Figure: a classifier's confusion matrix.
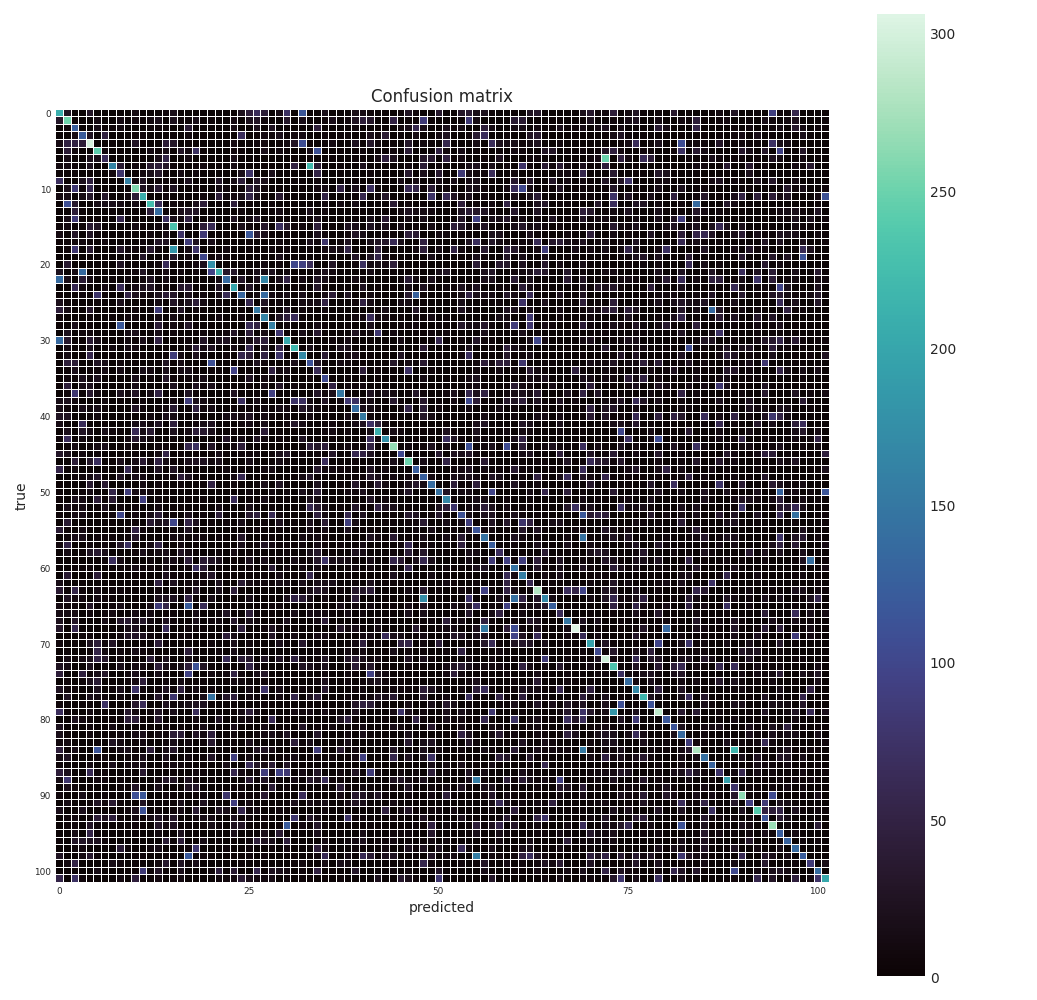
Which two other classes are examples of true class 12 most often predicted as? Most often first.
84, 1
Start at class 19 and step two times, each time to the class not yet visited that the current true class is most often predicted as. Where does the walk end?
55
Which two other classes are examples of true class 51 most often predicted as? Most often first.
11, 23
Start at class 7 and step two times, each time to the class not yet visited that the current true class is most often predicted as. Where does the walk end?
20
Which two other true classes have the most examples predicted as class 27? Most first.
22, 24
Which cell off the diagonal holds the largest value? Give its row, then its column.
6, 72
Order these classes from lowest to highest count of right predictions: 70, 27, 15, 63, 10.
27, 70, 15, 10, 63
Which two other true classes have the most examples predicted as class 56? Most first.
68, 63
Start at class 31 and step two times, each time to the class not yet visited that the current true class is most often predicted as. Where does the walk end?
93
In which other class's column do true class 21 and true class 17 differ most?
3
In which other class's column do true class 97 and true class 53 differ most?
69
